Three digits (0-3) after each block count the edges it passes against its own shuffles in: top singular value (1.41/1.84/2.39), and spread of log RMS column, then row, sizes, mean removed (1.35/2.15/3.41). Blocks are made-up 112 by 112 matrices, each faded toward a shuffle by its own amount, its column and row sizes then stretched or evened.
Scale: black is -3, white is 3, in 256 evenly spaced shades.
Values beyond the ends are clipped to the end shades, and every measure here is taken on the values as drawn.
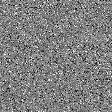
0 0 1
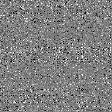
1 1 2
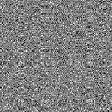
3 1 1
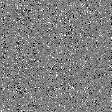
1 2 1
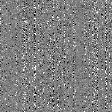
2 3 0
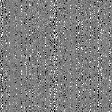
2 3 0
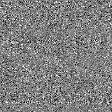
1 1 2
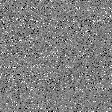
0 0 2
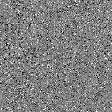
2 1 0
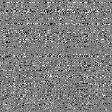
2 1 3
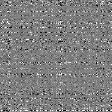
2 2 3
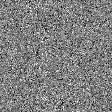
0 1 0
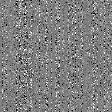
0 3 0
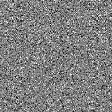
2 1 0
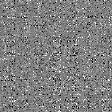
1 2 2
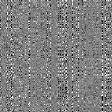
3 3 2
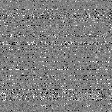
1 1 3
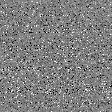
0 0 2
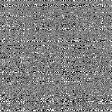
1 2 3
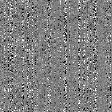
2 3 1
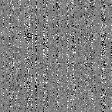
0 3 1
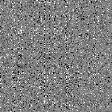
2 2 1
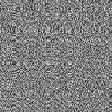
3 0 1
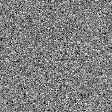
0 1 1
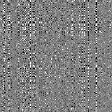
3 3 2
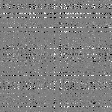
3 2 3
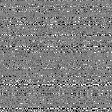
3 0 3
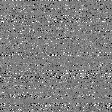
0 0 3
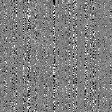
2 3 0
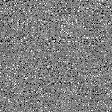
2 0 2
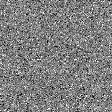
1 0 1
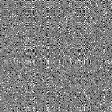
3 2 1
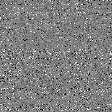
0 1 2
